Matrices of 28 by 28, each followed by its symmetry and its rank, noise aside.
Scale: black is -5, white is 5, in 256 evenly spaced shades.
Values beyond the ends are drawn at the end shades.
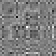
symmetric, rank three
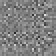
symmetric, rank three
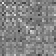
symmetric, rank four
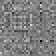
no symmetry, rank four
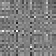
no symmetry, rank three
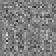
antisymmetric, rank four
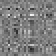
no symmetry, rank three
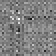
no symmetry, rank three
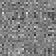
no symmetry, rank four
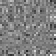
no symmetry, rank three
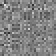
symmetric, rank four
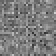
symmetric, rank four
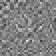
symmetric, rank five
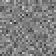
no symmetry, rank five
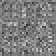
symmetric, rank five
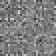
symmetric, rank five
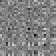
symmetric, rank three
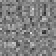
no symmetry, rank four
